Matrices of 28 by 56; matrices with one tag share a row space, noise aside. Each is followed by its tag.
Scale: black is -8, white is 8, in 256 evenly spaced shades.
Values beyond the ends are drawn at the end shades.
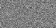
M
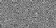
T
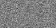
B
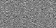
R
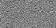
M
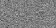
B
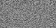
R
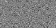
T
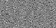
R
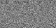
R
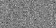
R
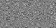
R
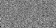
M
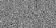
T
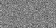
T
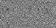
M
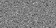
T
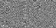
R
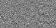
B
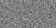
R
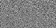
M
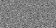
M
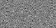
R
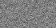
T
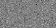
M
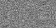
B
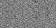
T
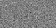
T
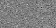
B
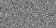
T
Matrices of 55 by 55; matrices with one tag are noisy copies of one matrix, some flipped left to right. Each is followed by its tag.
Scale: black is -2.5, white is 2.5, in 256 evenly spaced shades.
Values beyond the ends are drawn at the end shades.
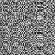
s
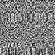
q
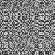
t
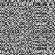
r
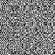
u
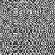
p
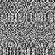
q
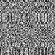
q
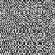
p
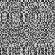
q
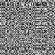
r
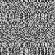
q
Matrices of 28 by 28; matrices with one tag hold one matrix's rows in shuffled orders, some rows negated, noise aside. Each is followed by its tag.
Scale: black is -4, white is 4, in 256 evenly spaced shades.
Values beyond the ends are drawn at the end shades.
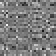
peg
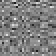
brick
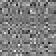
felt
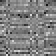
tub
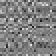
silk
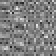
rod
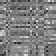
tub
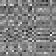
silk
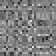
silk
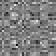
brick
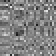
rod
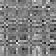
peg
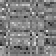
tub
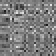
rod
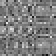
silk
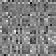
felt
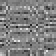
tub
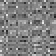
peg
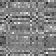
tub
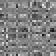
peg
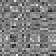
brick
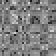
brick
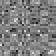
brick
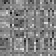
rod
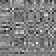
rod
